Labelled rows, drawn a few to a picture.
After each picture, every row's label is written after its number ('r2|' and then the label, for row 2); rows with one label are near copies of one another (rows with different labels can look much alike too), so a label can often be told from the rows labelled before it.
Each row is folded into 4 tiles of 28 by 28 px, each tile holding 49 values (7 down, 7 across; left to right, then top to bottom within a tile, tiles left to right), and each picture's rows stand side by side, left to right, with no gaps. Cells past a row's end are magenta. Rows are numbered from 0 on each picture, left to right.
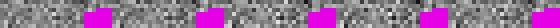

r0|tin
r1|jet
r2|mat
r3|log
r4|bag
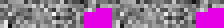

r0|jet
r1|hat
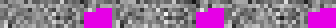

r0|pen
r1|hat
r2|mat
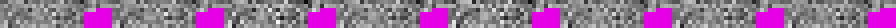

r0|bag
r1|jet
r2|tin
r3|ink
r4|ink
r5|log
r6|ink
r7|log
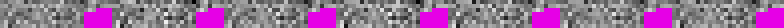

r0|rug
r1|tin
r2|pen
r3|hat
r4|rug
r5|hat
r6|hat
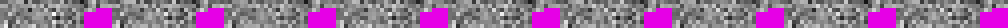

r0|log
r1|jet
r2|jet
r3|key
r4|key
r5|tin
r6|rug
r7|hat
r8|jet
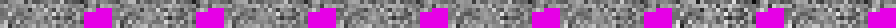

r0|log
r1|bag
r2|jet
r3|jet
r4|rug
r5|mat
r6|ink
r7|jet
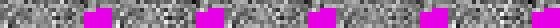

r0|mat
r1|pen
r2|rug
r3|log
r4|pen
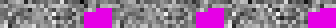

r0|mat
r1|jet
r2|rug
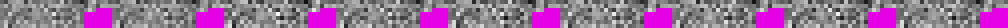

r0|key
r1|hat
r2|jet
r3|key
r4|mat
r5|key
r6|ink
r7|key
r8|key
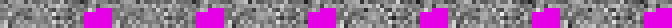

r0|key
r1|pen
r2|ink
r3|rug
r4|tin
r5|bag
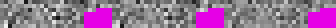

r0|rug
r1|jet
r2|mat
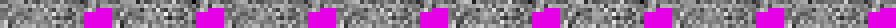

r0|jet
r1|hat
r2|jet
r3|jet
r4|ink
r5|ink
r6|log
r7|rug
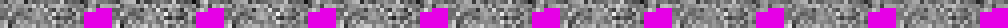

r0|rug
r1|jet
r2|rug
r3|jet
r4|key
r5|ink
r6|mat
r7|jet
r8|key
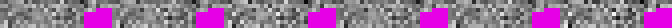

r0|jet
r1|bag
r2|ink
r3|hat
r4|mat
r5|jet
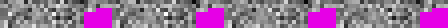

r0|key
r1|bag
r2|bag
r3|jet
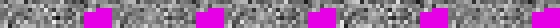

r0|rug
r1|ink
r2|ink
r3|ink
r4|pen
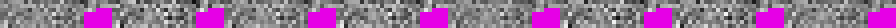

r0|pen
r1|jet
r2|key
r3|jet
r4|log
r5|rug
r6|log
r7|ink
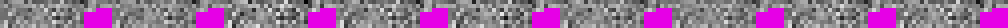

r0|pen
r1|pen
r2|ink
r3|bag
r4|log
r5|bag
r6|pen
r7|key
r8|pen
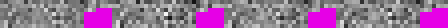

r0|hat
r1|log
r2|mat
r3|ink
